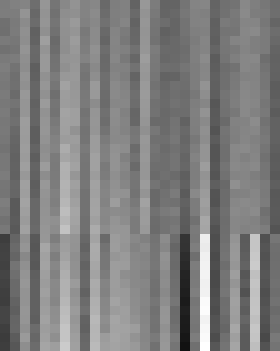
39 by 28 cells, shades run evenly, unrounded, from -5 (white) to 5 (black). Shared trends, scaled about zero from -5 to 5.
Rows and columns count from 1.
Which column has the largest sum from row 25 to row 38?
19
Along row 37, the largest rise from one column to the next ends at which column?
22
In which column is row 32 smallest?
21
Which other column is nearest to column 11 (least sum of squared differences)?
6
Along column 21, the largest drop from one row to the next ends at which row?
27
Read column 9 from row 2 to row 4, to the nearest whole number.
0 0 0
